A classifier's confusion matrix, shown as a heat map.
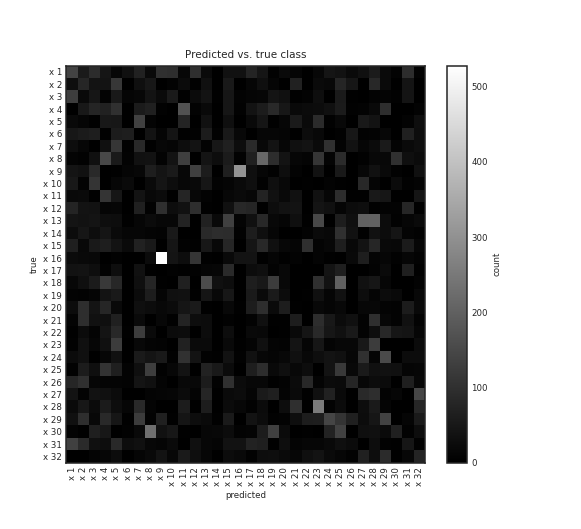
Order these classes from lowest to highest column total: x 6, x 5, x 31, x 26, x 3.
x 6, x 26, x 31, x 3, x 5
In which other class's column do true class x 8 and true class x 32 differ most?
x 18
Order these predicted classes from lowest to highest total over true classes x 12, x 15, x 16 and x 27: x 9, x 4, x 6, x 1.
x 6, x 4, x 1, x 9
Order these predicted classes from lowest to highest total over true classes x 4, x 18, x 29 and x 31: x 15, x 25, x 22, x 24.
x 22, x 15, x 24, x 25
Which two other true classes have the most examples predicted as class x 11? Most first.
x 4, x 8
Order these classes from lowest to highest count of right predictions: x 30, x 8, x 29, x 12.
x 8, x 30, x 12, x 29
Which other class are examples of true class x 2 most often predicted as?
x 5
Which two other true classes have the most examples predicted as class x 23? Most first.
x 28, x 13
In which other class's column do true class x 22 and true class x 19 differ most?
x 7
